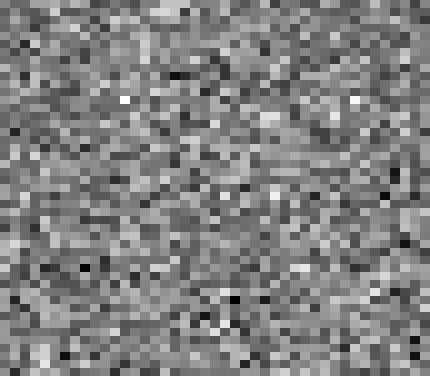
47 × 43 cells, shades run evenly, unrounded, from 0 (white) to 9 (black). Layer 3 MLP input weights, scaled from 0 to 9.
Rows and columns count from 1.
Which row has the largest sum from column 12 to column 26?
10
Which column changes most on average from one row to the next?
9
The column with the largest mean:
42
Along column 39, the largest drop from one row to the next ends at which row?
26
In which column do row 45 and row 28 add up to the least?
5
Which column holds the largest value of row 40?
21
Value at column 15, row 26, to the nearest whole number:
7
